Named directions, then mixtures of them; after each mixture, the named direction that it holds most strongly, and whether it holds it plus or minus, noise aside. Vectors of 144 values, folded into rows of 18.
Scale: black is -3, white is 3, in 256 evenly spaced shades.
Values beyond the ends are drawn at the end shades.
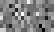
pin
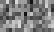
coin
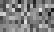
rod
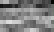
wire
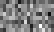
rod, plus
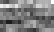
wire, minus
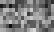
wire, plus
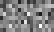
rod, plus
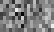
pin, minus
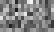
coin, minus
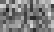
coin, plus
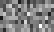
rod, plus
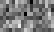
coin, plus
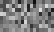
rod, plus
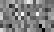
pin, plus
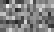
rod, plus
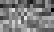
wire, plus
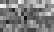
wire, minus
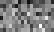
pin, minus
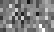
pin, minus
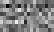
rod, minus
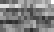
wire, minus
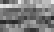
wire, minus
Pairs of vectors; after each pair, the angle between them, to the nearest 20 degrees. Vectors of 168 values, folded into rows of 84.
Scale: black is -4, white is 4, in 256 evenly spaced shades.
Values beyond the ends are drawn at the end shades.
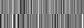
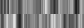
100 degrees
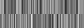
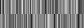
140 degrees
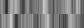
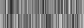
120 degrees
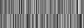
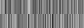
100 degrees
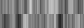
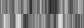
160 degrees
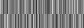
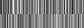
100 degrees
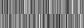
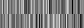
160 degrees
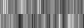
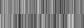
40 degrees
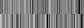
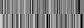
20 degrees
